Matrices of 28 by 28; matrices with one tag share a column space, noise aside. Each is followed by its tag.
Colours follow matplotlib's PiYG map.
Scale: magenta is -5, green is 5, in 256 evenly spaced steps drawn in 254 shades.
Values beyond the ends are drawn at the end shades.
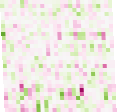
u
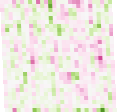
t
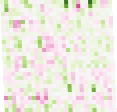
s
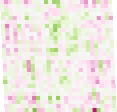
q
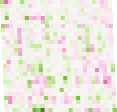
q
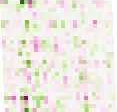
s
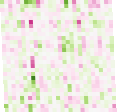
s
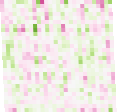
t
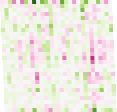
t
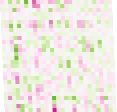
s
